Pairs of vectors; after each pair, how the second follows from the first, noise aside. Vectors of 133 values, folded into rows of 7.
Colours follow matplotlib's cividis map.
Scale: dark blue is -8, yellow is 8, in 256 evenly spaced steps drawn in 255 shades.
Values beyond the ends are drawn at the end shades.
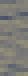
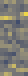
negated, scaled up.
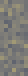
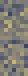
negated, scaled up.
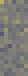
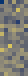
negated, scaled up.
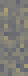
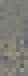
wrapped around, negated, partly zeroed.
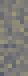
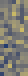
scaled up.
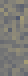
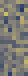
scaled up.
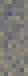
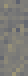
reversed, negated, partly zeroed.
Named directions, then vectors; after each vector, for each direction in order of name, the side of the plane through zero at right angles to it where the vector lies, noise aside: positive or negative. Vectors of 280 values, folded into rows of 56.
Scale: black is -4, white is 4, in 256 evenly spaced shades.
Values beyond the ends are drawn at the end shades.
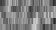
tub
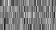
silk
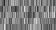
negative, positive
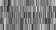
negative, negative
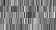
negative, positive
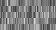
negative, positive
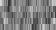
negative, negative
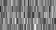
negative, positive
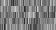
positive, negative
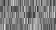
negative, positive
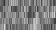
negative, positive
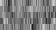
negative, negative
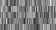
positive, negative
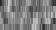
positive, positive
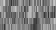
positive, negative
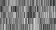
negative, positive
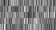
negative, positive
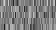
positive, negative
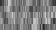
positive, positive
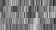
negative, positive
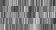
negative, positive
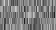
positive, negative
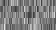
negative, positive
